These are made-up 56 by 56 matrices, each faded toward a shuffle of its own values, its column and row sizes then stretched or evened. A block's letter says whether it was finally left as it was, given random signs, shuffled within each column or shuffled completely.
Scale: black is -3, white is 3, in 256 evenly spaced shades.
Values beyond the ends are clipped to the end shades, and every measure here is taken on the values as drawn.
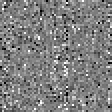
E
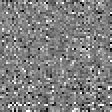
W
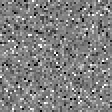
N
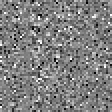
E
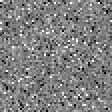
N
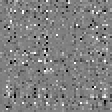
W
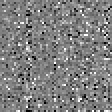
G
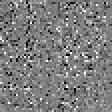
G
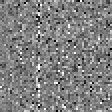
E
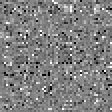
W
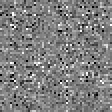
W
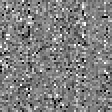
E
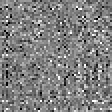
W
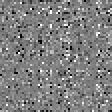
G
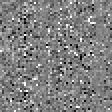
E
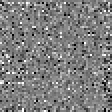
G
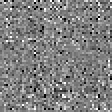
W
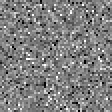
N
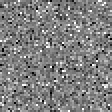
N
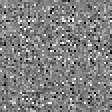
G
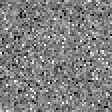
N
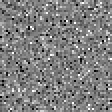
N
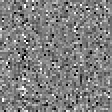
E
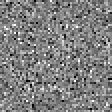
N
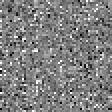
E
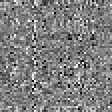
W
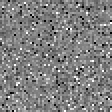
N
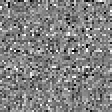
G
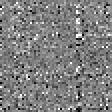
W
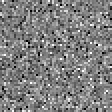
N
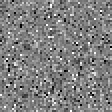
E
